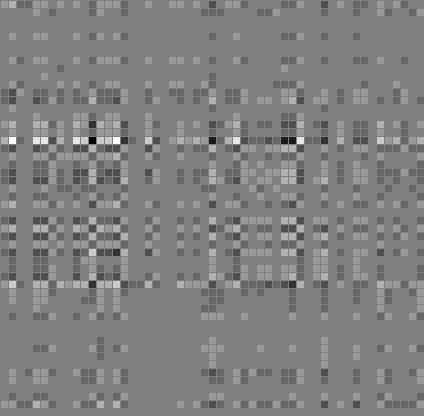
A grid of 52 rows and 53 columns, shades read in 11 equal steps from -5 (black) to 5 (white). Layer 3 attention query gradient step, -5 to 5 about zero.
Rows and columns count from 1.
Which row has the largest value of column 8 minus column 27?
18
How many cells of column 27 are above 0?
19
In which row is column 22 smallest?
12
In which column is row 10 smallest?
27
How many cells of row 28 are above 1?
4
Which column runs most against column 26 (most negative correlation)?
35
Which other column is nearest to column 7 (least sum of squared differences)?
34
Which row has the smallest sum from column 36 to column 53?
51
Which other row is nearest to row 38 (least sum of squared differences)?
48
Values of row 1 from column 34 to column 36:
0 0 -1
